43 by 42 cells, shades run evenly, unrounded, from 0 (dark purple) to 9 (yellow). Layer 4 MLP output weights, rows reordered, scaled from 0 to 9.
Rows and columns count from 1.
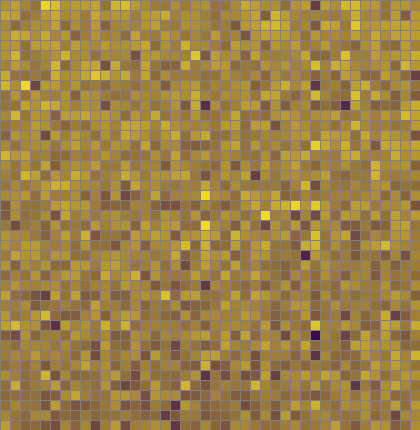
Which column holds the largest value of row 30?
17
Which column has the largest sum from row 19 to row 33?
21
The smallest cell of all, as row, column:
34, 32
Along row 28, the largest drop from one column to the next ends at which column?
15
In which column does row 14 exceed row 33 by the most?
6
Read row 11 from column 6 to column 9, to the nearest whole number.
7 6 5 6
